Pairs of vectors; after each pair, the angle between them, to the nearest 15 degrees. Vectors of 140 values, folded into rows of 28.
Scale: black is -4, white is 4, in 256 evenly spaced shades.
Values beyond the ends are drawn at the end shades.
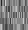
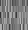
105 degrees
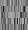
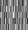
90 degrees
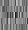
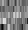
75 degrees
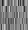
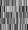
90 degrees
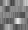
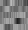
165 degrees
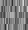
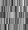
15 degrees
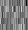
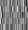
45 degrees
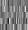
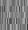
120 degrees
